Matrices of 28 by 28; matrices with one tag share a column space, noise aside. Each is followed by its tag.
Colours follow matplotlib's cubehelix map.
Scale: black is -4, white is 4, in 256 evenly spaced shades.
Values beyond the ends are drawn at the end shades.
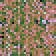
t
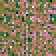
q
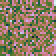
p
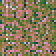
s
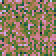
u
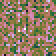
u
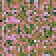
p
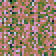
t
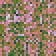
q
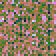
q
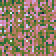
p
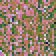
s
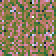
u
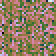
t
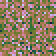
s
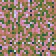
s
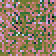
q
